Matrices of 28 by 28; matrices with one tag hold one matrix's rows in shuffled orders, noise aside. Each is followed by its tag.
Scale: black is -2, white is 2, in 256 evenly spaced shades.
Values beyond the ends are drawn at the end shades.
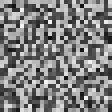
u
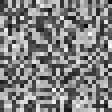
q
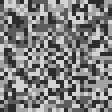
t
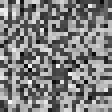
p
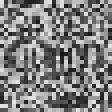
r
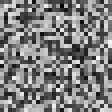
r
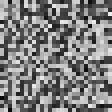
p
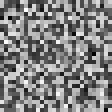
u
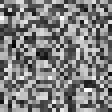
q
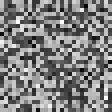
r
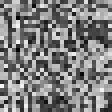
p
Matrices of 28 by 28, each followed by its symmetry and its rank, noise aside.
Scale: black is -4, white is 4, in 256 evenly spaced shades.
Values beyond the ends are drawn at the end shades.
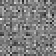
no symmetry, rank six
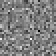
antisymmetric, rank six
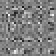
no symmetry, rank three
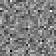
antisymmetric, rank six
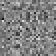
no symmetry, rank six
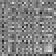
no symmetry, rank three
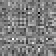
antisymmetric, rank four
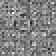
symmetric, rank six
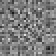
symmetric, rank four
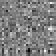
antisymmetric, rank four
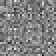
no symmetry, rank six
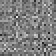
symmetric, rank six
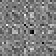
symmetric, rank three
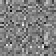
no symmetry, rank six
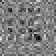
symmetric, rank three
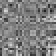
no symmetry, rank three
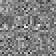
no symmetry, rank six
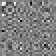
symmetric, rank three
